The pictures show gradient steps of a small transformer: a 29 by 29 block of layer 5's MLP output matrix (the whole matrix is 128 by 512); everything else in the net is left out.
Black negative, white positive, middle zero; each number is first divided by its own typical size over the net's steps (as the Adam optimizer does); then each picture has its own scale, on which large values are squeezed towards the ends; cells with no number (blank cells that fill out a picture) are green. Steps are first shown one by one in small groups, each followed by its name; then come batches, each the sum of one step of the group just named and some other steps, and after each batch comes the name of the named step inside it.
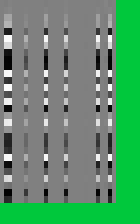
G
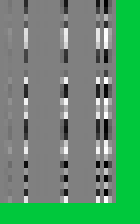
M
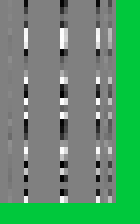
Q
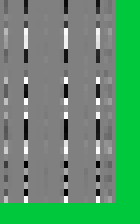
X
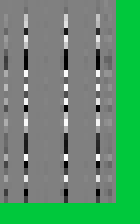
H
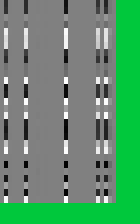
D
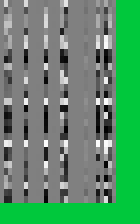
M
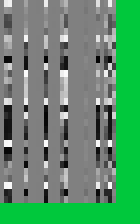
H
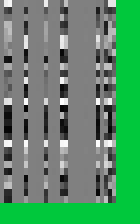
Q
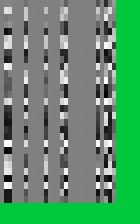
M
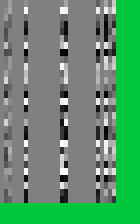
H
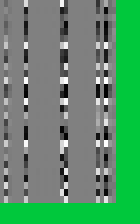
D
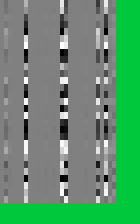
X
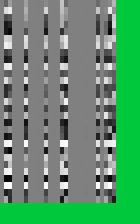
D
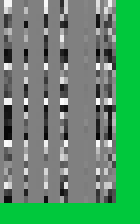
Q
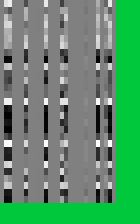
Q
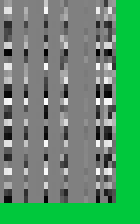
M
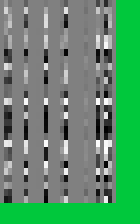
M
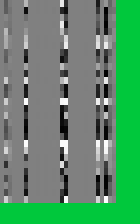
D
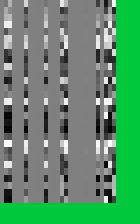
M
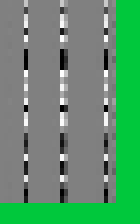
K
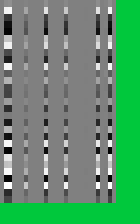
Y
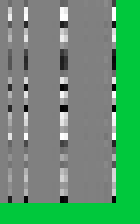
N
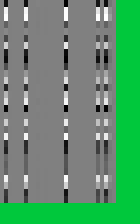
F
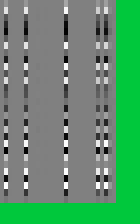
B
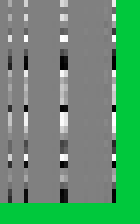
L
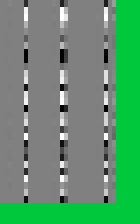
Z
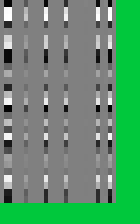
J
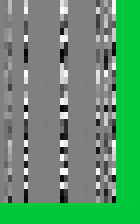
K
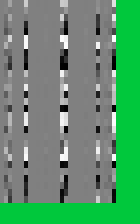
L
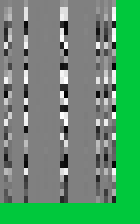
N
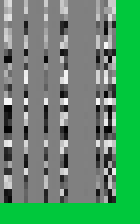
J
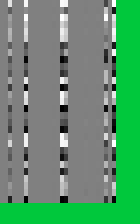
Z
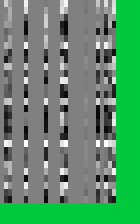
B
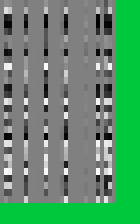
Y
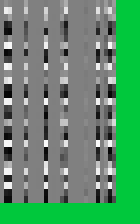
Y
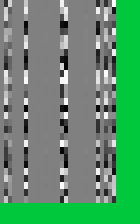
F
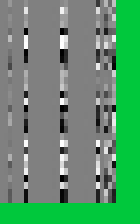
L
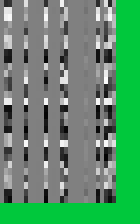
J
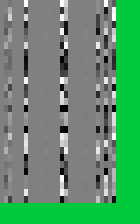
N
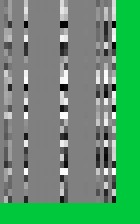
N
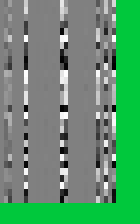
L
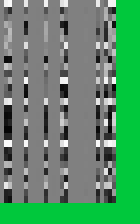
B
